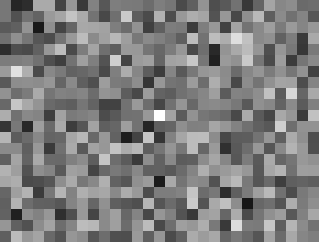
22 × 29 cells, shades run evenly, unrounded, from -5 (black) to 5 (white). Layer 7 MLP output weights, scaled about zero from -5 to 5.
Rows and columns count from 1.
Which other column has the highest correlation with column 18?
7
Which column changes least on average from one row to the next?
28
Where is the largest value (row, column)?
11, 15
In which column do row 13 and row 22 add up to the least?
12
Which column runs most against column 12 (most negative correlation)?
14
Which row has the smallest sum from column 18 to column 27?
1
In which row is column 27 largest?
9
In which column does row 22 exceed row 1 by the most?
2
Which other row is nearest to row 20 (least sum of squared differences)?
3
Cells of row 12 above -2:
25
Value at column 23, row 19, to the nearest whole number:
-4
